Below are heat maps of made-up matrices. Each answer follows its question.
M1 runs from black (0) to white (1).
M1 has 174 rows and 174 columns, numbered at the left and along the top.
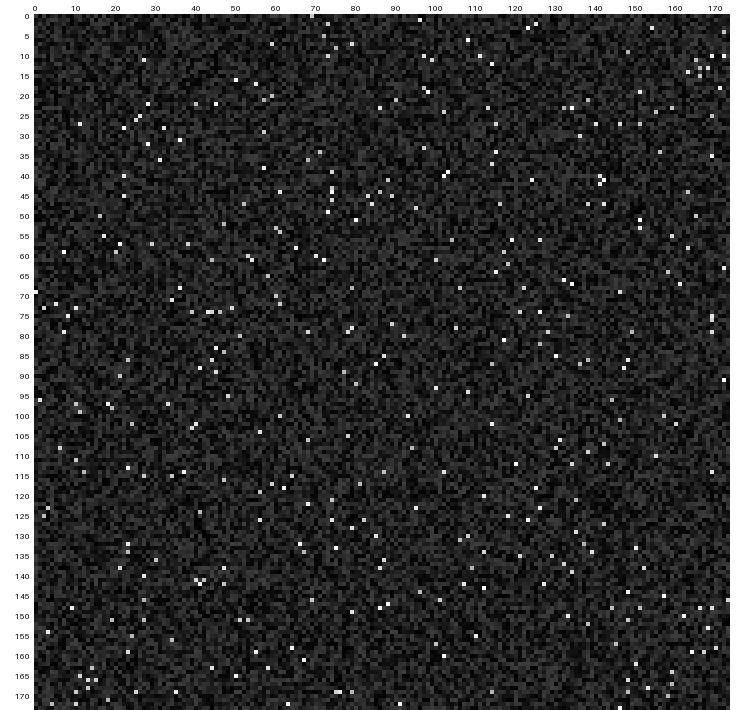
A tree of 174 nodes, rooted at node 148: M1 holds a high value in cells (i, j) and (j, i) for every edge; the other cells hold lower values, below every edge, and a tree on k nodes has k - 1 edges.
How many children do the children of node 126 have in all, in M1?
4
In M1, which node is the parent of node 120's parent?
134
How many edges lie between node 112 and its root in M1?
4
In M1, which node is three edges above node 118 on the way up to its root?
73
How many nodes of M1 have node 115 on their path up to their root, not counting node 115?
6
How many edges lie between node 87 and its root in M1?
3
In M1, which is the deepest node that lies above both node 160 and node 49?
169
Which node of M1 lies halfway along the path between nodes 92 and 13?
151
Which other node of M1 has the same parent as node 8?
133
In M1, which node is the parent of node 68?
79
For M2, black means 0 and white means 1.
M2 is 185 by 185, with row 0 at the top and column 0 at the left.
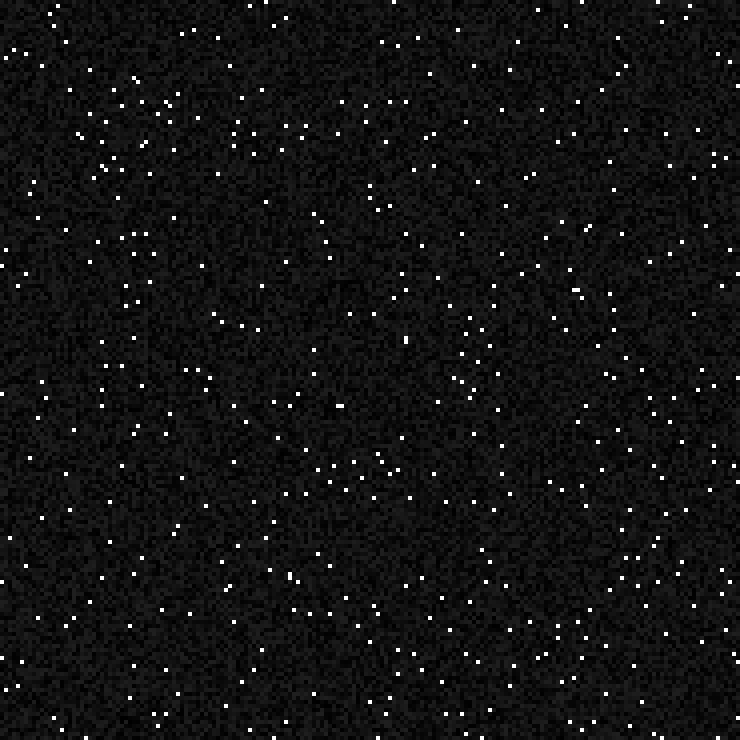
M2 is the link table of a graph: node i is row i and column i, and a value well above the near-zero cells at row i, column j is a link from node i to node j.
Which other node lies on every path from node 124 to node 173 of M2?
node 93
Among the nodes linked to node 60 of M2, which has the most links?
node 170
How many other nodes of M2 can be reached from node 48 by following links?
2
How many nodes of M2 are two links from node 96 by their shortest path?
7
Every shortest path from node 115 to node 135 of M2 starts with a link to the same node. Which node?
node 178
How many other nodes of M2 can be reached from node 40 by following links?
5
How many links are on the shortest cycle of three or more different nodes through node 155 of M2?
5
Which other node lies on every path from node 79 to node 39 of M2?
node 117
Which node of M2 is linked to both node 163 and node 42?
node 103
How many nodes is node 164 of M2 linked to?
3
